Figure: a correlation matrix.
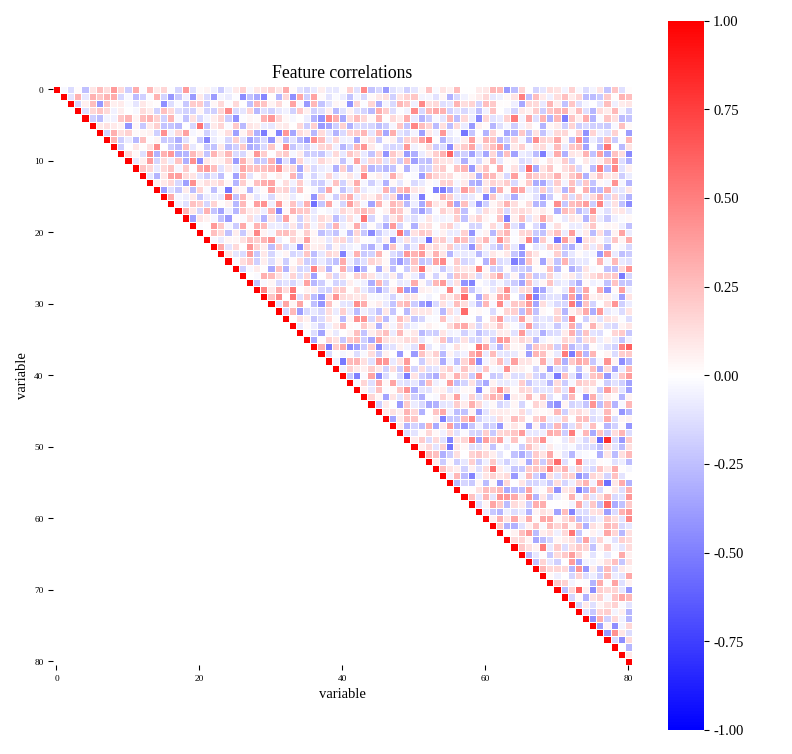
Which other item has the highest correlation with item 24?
15
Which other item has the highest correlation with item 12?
43
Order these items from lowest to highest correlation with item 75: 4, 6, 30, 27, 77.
4, 30, 27, 77, 6
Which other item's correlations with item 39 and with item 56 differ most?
63
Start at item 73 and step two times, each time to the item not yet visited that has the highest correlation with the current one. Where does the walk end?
52
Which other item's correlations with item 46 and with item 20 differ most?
58
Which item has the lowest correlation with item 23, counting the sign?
40
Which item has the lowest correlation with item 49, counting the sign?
76
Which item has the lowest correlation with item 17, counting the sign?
31
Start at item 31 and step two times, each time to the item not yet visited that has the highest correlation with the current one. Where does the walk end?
29
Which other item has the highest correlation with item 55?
9
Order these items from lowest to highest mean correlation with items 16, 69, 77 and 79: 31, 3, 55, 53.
55, 31, 3, 53
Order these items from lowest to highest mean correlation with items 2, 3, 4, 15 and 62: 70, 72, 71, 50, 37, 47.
37, 47, 71, 50, 70, 72
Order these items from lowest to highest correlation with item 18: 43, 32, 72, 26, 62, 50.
50, 26, 72, 62, 32, 43
